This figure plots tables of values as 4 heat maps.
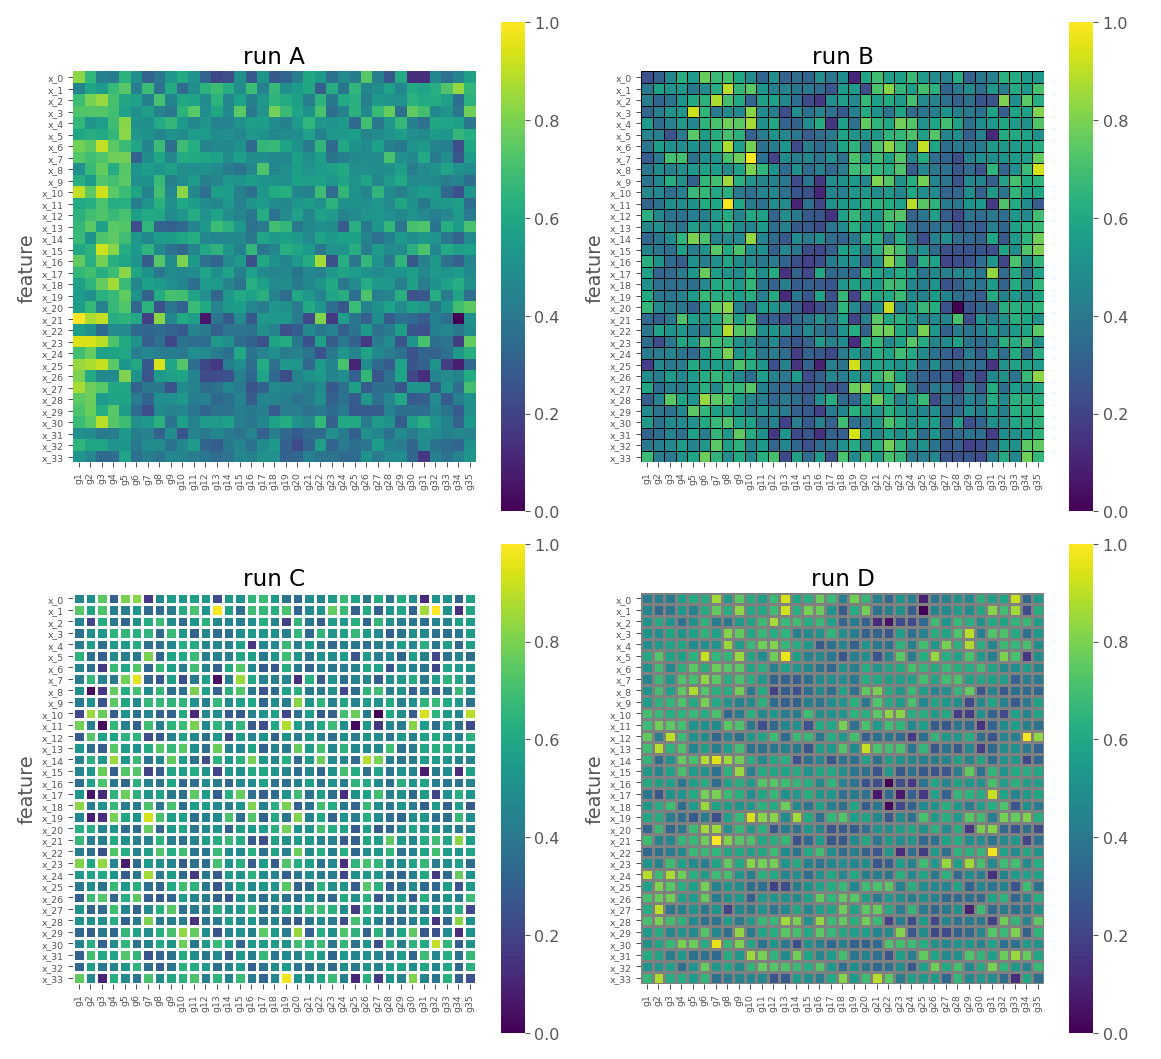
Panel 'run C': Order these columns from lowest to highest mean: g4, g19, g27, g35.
g27, g35, g19, g4
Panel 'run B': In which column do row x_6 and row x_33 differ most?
g25
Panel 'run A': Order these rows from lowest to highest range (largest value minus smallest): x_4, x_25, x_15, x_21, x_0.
x_4, x_15, x_0, x_25, x_21
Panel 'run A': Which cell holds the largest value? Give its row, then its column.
x_21, g1
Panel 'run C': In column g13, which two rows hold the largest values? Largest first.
x_1, x_13
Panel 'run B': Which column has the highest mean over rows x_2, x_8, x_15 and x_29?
g35
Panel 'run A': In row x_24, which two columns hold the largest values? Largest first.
g2, g1
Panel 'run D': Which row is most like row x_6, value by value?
x_7
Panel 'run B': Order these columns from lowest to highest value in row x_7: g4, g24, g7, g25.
g24, g7, g25, g4
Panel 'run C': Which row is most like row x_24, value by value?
x_28
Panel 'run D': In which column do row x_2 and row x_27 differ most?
g21
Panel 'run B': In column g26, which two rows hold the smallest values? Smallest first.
x_28, x_26
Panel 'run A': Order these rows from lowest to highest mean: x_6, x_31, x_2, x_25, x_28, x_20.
x_31, x_28, x_25, x_20, x_6, x_2
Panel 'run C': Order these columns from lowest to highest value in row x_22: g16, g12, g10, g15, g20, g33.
g12, g15, g33, g16, g10, g20
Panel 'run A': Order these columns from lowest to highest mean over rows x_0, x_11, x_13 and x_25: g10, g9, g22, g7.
g7, g9, g22, g10
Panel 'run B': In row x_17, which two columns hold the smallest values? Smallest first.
g13, g15
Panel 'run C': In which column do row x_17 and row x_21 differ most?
g32
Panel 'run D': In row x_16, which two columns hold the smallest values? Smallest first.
g22, g24
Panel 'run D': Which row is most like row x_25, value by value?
x_33
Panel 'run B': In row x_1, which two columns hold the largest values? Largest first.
g8, g22
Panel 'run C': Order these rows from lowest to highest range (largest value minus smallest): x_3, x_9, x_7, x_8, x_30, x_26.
x_3, x_26, x_9, x_30, x_8, x_7
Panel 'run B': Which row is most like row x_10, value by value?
x_29
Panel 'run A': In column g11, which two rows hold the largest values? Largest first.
x_3, x_20
